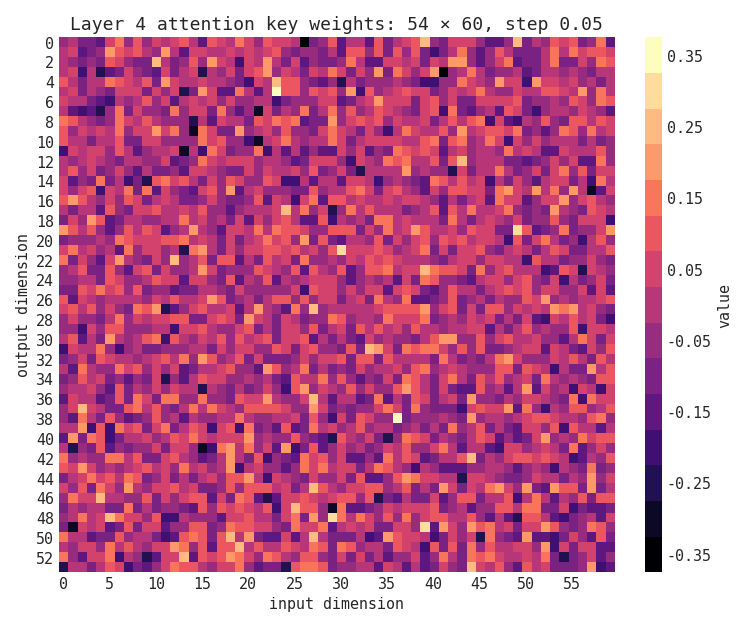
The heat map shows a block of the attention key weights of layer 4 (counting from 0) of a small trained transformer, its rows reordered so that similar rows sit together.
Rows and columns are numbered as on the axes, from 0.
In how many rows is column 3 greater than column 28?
21
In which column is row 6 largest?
34
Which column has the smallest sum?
56
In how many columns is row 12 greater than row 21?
19
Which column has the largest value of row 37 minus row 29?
2
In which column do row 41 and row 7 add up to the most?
17
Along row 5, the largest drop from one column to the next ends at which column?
32
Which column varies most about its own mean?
29
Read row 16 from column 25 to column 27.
-0.2 0.05 0.15
